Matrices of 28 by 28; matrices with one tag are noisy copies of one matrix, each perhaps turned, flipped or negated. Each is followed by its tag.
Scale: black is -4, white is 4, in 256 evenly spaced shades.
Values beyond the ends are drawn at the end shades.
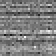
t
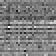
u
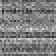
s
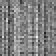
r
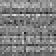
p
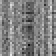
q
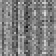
s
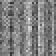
s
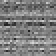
t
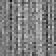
r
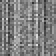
r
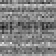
q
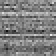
t
